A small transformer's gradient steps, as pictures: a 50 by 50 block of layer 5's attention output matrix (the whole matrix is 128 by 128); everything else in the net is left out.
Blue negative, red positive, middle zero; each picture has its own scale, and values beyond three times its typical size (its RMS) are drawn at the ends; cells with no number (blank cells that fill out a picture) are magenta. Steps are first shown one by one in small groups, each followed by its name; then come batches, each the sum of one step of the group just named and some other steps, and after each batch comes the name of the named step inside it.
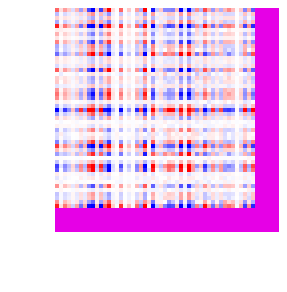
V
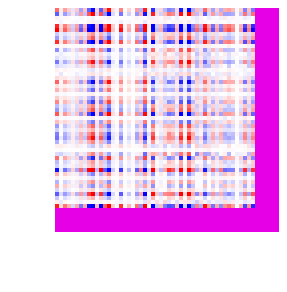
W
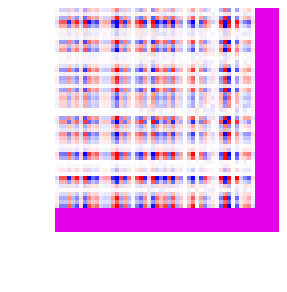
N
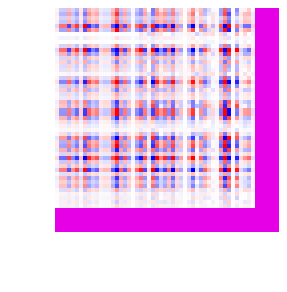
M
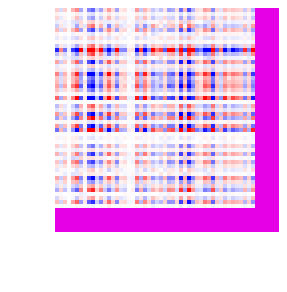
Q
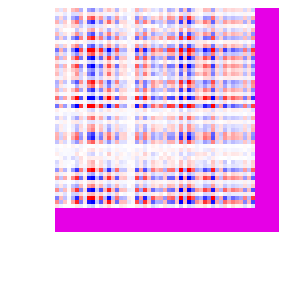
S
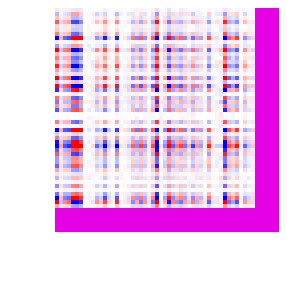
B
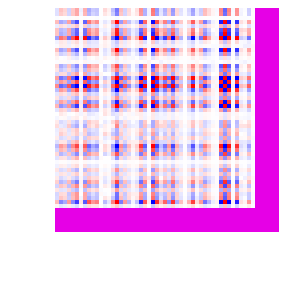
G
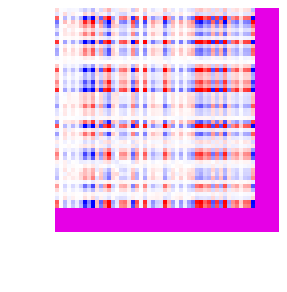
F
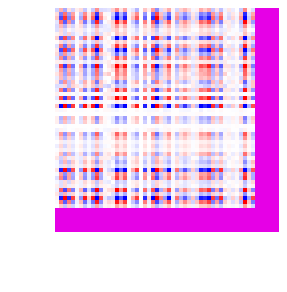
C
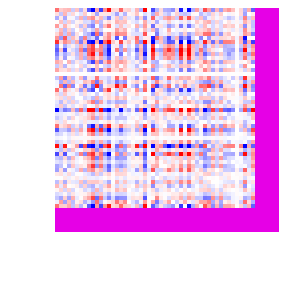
V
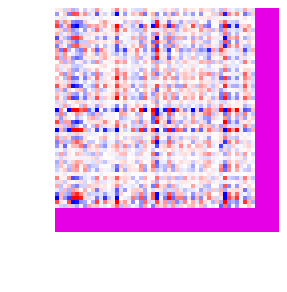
B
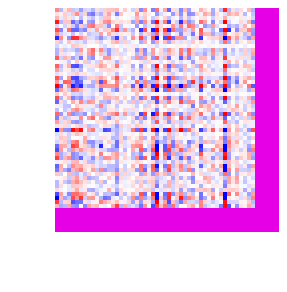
B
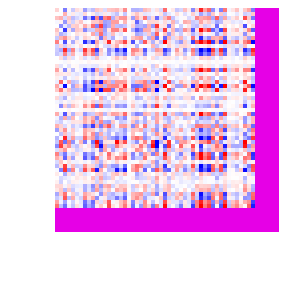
F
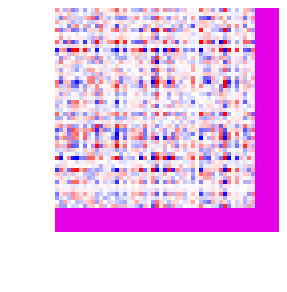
M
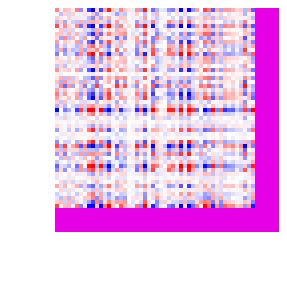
V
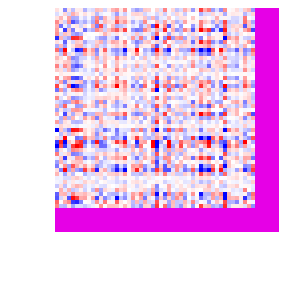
B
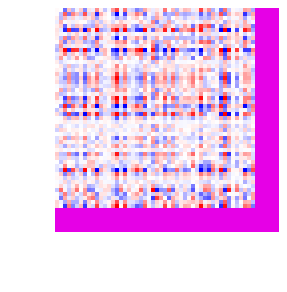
C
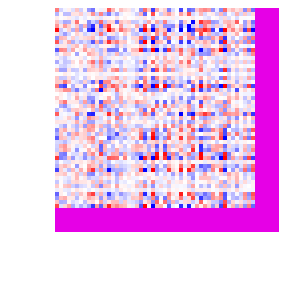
W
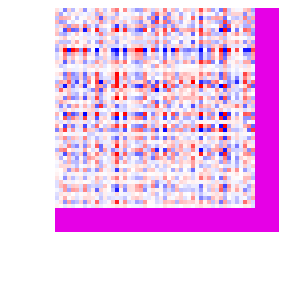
M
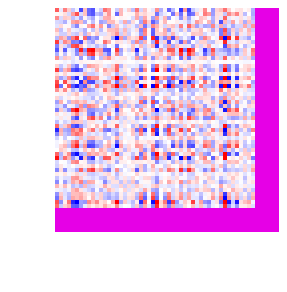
G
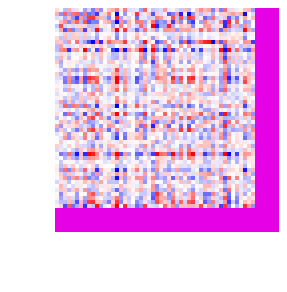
N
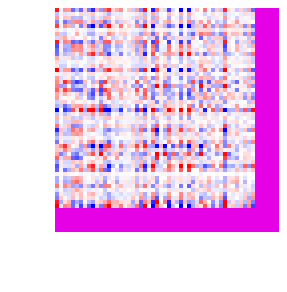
V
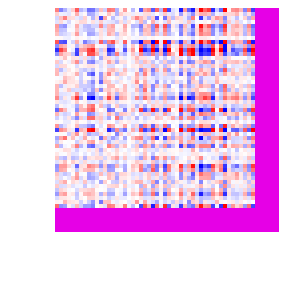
Q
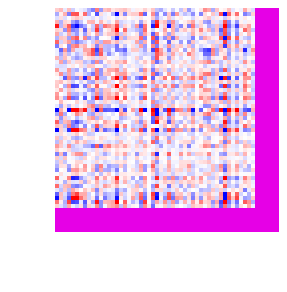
G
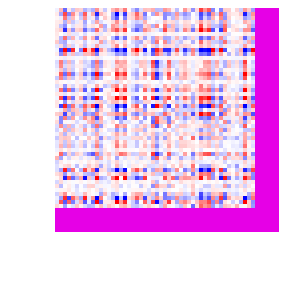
C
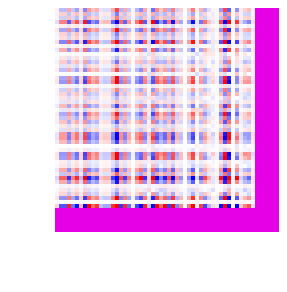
N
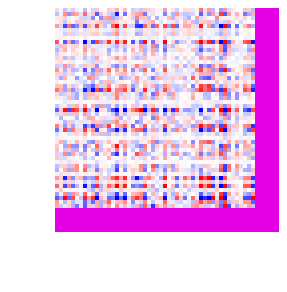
F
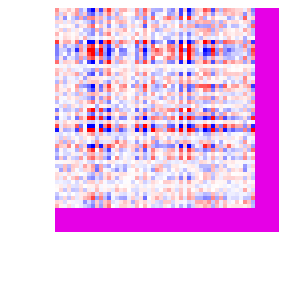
Q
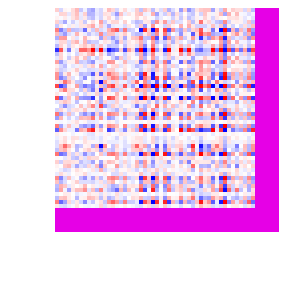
Q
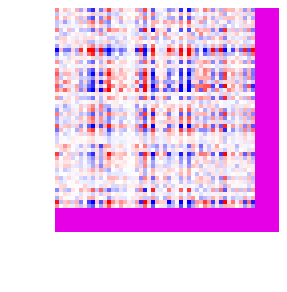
Q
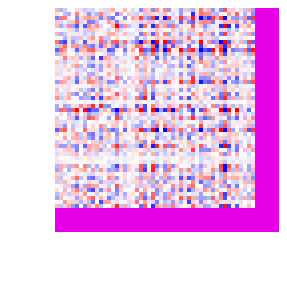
S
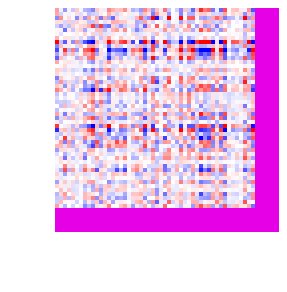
F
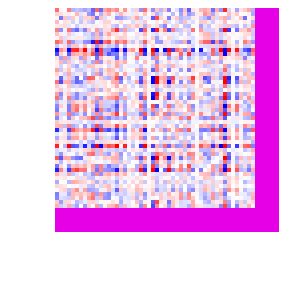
M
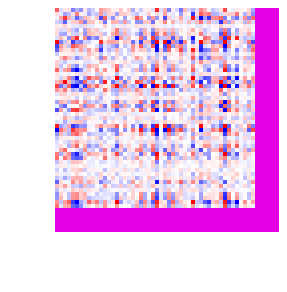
G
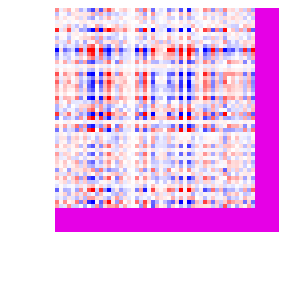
Q
